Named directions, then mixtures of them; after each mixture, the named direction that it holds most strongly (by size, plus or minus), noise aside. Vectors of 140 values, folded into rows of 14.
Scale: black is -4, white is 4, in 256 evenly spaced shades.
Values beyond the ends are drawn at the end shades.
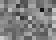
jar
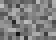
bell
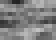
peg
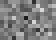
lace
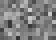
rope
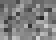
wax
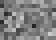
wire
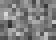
rope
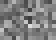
rope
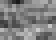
peg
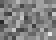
wire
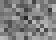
lace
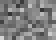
jar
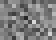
lace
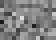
wire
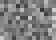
jar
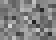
lace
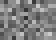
lace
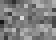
peg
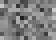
jar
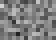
bell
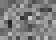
rope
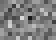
rope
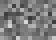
rope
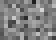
lace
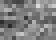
peg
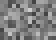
rope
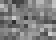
peg
